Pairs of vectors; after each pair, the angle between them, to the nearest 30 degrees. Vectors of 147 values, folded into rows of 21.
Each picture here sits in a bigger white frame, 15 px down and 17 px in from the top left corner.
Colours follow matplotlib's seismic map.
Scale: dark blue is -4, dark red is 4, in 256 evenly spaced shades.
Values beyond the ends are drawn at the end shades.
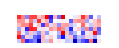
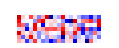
60 degrees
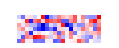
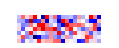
150 degrees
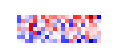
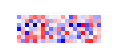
90 degrees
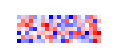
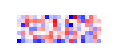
60 degrees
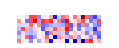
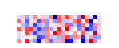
60 degrees
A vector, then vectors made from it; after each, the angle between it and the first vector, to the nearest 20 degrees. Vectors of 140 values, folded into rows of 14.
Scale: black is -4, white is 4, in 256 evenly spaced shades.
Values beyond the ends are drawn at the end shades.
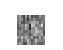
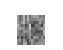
160 degrees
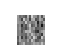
120 degrees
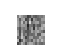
80 degrees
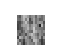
80 degrees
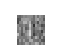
120 degrees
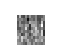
40 degrees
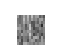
140 degrees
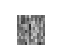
40 degrees
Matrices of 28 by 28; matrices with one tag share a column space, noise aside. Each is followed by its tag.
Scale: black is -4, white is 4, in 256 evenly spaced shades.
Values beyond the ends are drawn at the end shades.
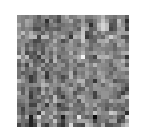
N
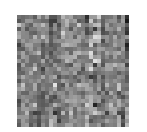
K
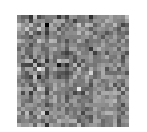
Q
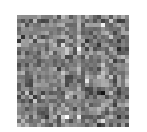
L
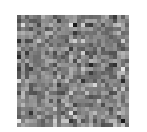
Q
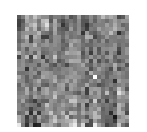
N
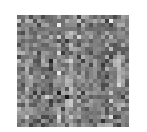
L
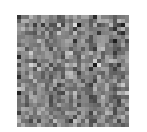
Q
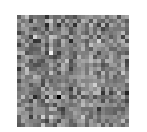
L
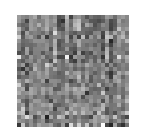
N
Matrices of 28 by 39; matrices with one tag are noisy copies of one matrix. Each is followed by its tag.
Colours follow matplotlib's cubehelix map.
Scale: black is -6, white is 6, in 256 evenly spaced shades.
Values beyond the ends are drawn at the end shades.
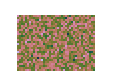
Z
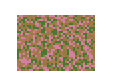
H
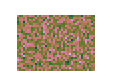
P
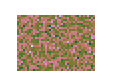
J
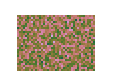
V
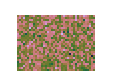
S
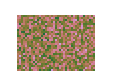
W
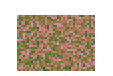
V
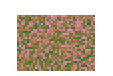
V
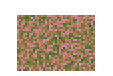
V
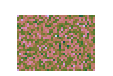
P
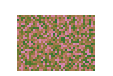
V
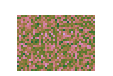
J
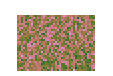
S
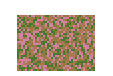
H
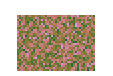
V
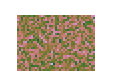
W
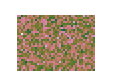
J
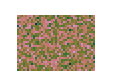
J
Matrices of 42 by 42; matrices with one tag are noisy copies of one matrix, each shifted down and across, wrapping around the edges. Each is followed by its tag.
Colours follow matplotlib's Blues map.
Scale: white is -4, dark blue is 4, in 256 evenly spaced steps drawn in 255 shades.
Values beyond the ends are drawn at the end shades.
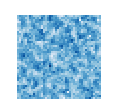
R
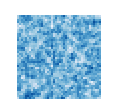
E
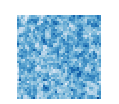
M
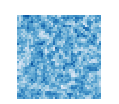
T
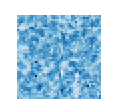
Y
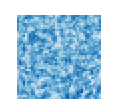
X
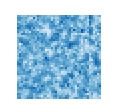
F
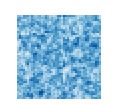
Y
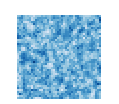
X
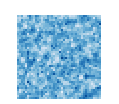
E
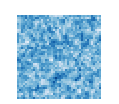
E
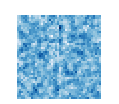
F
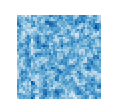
F
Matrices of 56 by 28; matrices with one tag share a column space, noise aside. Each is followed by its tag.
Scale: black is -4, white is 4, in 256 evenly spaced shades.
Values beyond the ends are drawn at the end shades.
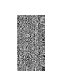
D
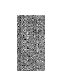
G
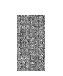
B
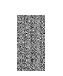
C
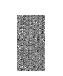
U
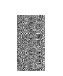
C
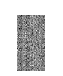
G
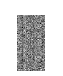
C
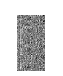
B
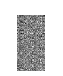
C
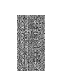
C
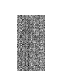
G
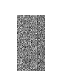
C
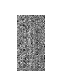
B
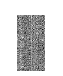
U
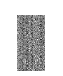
C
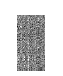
D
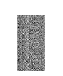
C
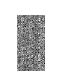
D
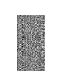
G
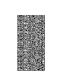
C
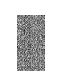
G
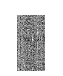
U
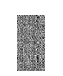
B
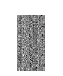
D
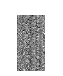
C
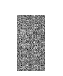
G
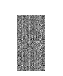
G
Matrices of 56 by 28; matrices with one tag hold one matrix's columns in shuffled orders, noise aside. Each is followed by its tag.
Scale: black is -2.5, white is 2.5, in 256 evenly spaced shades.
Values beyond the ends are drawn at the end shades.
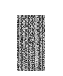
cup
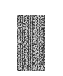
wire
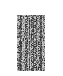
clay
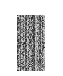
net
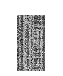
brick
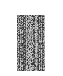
wire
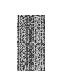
wire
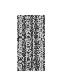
clay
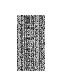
brick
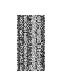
wire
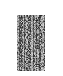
net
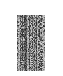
cup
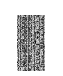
net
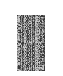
wire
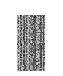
wire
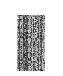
clay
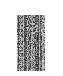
cup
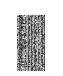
net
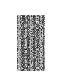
brick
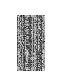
net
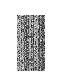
clay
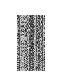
cup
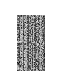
wire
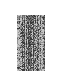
brick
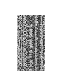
brick
